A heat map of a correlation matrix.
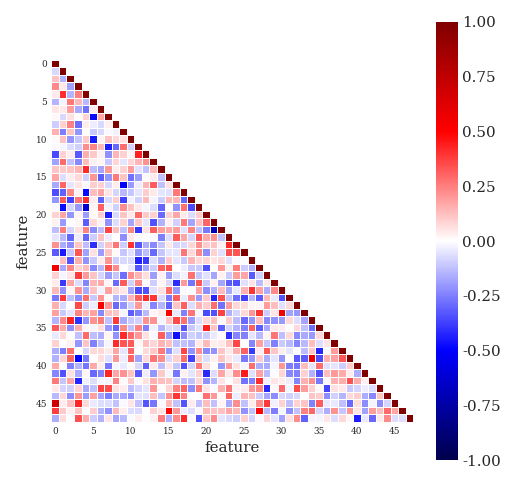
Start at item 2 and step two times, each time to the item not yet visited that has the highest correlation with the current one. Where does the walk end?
39
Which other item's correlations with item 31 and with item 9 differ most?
16
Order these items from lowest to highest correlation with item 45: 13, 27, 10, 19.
13, 19, 10, 27
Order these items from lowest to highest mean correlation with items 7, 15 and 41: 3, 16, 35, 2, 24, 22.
35, 16, 3, 2, 24, 22
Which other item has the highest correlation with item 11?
12
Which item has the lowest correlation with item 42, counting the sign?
3
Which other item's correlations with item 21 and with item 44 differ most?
22
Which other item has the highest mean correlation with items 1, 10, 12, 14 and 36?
4
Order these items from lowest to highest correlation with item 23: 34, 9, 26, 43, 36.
36, 9, 26, 34, 43
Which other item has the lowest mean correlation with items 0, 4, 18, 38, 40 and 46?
17
